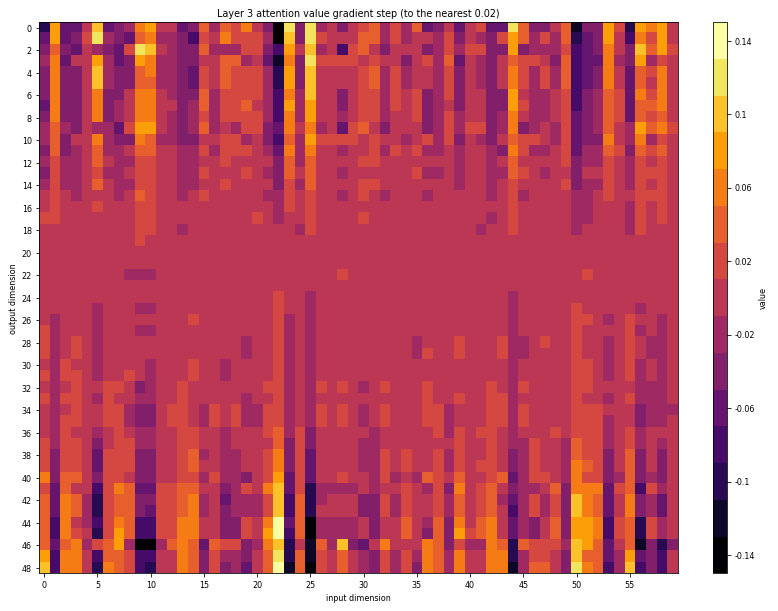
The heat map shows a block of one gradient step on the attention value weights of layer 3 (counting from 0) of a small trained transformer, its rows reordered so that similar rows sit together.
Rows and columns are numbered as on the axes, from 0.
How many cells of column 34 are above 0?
9
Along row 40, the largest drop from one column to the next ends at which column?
23
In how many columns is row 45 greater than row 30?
27
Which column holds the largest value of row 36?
22
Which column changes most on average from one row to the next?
5
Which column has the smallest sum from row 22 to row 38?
25
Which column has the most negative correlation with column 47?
35
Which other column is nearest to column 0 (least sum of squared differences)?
55
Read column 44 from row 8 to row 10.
0.06 0.06 0.04
